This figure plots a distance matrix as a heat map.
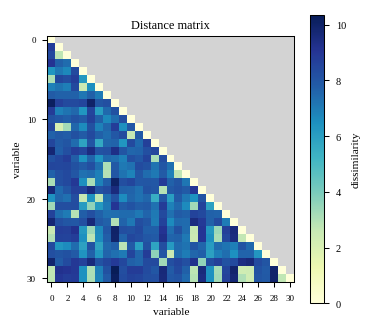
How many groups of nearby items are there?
10
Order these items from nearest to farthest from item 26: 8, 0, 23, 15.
15, 23, 8, 0
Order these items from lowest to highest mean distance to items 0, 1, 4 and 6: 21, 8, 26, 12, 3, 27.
21, 26, 27, 12, 3, 8
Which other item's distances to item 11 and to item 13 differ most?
1
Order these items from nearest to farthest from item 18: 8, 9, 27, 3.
27, 9, 3, 8
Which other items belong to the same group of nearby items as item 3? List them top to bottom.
22
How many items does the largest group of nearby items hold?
8
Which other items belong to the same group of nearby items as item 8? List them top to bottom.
23
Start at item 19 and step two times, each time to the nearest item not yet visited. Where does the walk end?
28
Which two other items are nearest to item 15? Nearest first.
27, 13
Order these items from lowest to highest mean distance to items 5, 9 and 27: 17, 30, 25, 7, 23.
25, 30, 17, 7, 23
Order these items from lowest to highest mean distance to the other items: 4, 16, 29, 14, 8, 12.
4, 29, 16, 12, 14, 8
